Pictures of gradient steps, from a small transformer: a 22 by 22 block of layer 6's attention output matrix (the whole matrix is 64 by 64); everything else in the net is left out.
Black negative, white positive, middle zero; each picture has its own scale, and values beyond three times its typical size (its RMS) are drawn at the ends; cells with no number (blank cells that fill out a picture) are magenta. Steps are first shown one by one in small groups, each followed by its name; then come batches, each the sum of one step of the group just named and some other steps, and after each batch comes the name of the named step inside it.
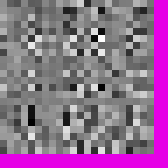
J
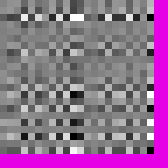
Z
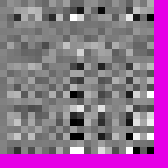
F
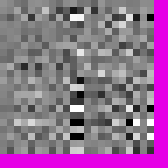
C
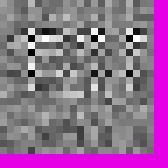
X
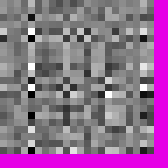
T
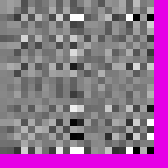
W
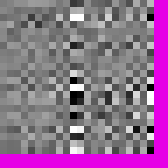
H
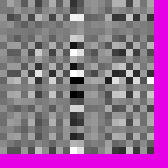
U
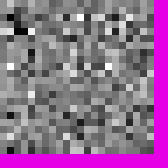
C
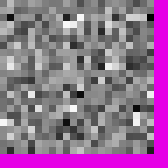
Z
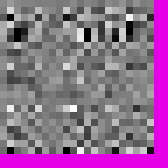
W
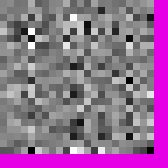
F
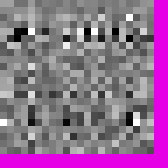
F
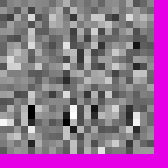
J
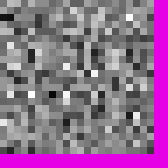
H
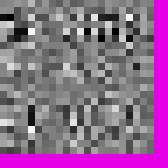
T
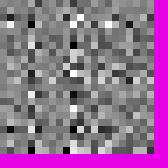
U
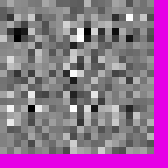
U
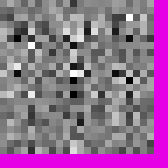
U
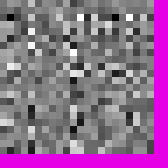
U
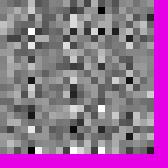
F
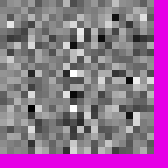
U
